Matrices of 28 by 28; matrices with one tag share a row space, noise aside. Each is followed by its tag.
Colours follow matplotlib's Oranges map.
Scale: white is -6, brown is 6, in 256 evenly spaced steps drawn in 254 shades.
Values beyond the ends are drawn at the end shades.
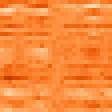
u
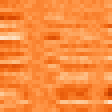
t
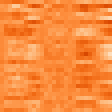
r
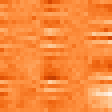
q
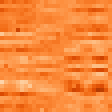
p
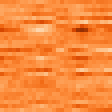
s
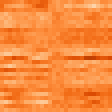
u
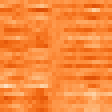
u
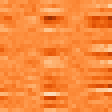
q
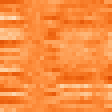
t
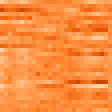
p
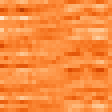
p
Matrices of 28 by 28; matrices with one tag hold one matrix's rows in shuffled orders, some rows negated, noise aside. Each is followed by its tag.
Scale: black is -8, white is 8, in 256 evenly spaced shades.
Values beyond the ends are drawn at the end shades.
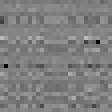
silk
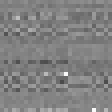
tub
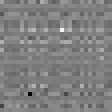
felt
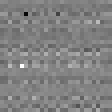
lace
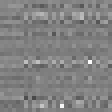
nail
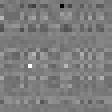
felt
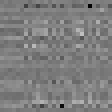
nail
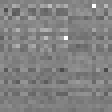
tub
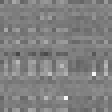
tub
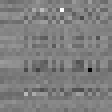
nail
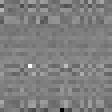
felt
